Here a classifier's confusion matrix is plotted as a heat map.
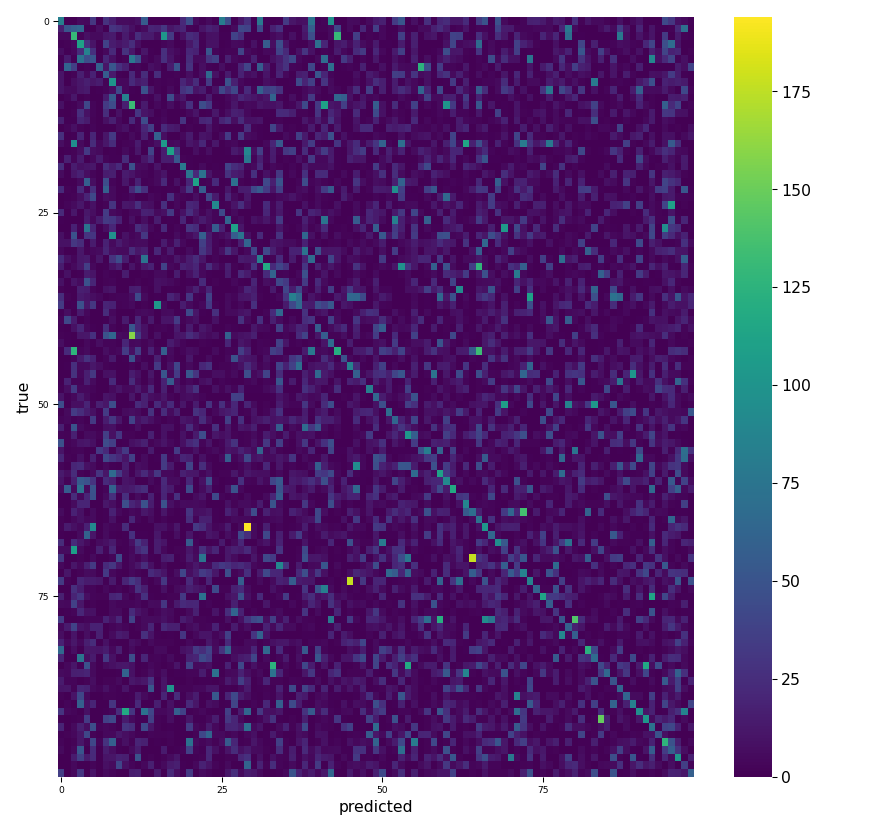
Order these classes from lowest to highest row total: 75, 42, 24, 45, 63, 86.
42, 86, 63, 24, 45, 75
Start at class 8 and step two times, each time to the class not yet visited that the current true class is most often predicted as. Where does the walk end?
3
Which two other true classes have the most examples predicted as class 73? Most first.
36, 5
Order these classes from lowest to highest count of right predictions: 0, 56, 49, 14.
14, 56, 49, 0
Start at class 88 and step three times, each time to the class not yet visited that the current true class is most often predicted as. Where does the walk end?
4
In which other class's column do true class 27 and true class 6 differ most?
56
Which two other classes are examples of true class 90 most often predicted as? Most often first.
10, 97
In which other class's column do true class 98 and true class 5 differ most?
92
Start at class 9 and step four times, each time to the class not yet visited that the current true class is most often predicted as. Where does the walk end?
89
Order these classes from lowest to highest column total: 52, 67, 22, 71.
67, 22, 52, 71
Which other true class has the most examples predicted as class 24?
85
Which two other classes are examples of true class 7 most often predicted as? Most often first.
23, 40
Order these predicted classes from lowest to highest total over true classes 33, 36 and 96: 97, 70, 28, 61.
97, 28, 70, 61
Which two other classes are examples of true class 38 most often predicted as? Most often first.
34, 20
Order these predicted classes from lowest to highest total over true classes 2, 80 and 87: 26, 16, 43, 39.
26, 39, 16, 43
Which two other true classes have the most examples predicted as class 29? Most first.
66, 17
